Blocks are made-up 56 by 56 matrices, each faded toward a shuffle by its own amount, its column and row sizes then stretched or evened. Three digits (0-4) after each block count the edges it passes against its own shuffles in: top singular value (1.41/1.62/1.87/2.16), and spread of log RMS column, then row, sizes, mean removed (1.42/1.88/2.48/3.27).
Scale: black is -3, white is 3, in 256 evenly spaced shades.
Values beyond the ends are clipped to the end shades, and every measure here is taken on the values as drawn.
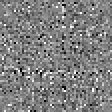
1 2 1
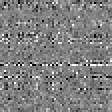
4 1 3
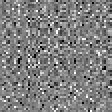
4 2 0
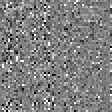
2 3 0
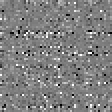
2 1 3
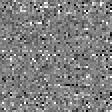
0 2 3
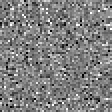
2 0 1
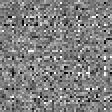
2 2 3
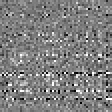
4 1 3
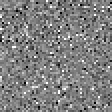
0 1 0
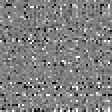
3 1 3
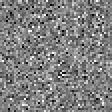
1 1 0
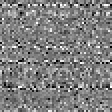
4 0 3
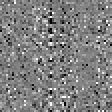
3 2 1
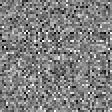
3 0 1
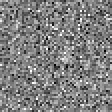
1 1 0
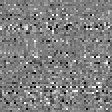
0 1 4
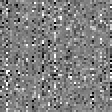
1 4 0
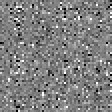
1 2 1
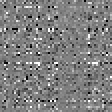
4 3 3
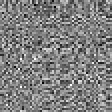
4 0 1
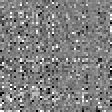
2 3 2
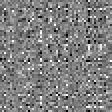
4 3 1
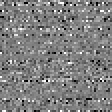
1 0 4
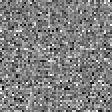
1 0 2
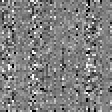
0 4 1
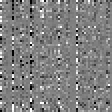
4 4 2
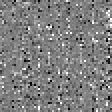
2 3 0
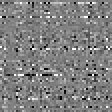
2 2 4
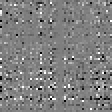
2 4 3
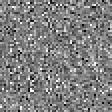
3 1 0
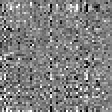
4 3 2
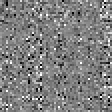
1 3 1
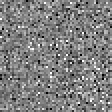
1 1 0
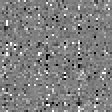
0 2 2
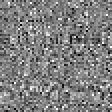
3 0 0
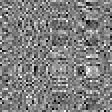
4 2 0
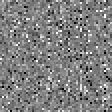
1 2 0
